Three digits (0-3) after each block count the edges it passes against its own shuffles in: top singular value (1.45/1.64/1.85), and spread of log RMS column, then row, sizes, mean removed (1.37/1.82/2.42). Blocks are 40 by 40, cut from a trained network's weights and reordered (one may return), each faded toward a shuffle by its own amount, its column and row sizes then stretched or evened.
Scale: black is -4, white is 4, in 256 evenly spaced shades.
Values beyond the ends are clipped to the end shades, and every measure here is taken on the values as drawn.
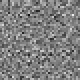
3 0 1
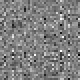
3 3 1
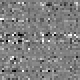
0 2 3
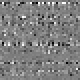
3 1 3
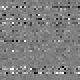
1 1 3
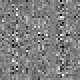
1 3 1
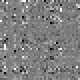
0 2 2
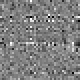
3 2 2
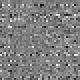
0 1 3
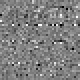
2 0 2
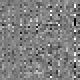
2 3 2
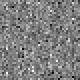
0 1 0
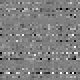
1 1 3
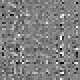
2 3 2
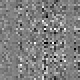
2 3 1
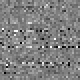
2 0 2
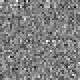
1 0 2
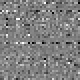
0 1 3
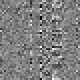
3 3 0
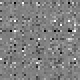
0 2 2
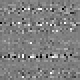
2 1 3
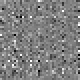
0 3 1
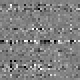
2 1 3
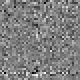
1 2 2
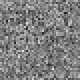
2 1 0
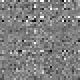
3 2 2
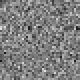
2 0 0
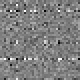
3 1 2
